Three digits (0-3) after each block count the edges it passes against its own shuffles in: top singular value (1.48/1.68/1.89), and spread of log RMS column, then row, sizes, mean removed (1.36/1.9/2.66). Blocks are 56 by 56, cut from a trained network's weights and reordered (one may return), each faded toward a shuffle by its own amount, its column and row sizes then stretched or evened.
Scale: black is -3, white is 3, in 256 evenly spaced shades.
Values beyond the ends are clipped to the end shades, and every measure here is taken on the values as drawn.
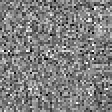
1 0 1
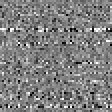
2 0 3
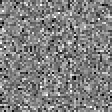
0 1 0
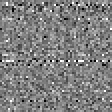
3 0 2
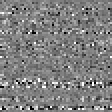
0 0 3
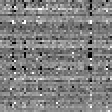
3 2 2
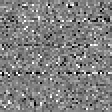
1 0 2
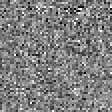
0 0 1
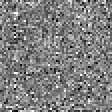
0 1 0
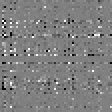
2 2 3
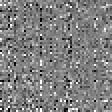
1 3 2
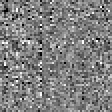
1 2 1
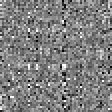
2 2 1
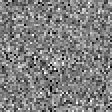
0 0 1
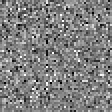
0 1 2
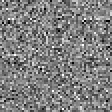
1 0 0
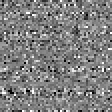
0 0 3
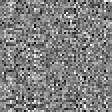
3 2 0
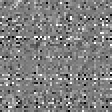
2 2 3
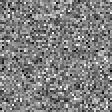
2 0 0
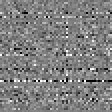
1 1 3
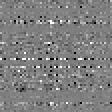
2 1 3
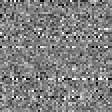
1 0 3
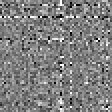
3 2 2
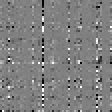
3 3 2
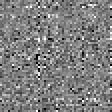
2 2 2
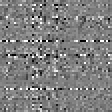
3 2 3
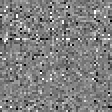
1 2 2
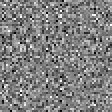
3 2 0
